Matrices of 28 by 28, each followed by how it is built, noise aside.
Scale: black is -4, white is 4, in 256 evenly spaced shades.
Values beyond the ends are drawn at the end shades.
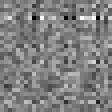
low rank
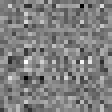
low rank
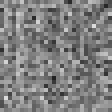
blocks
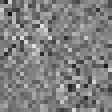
block diagonal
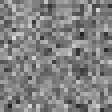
blocks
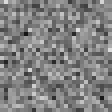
repeating columns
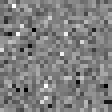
sparse
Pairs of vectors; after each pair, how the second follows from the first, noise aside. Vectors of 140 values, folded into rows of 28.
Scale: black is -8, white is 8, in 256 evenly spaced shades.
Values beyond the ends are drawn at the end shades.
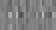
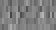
sign-scrambled.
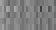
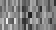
wrapped around, negated, scaled up.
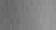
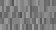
shuffled.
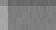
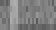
wrapped around.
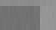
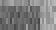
scaled up.
